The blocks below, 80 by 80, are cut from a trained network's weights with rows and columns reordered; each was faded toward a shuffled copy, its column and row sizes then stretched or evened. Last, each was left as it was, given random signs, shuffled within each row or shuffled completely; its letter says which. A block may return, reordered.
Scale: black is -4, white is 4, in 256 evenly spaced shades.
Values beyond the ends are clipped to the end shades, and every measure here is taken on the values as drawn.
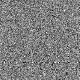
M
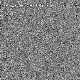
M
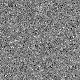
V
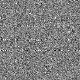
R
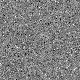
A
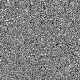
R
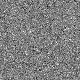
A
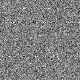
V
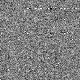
R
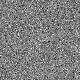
A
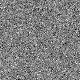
V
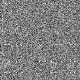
R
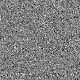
R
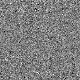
M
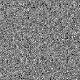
R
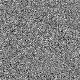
V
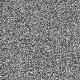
M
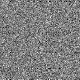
M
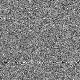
V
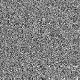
R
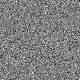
V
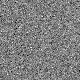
A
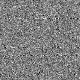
V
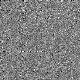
M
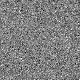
M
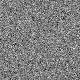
A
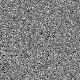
M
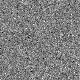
A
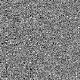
R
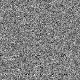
M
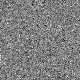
V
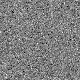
A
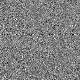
M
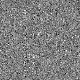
M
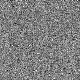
V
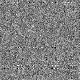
M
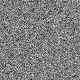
V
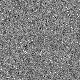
A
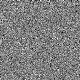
V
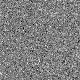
A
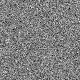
A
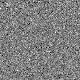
V
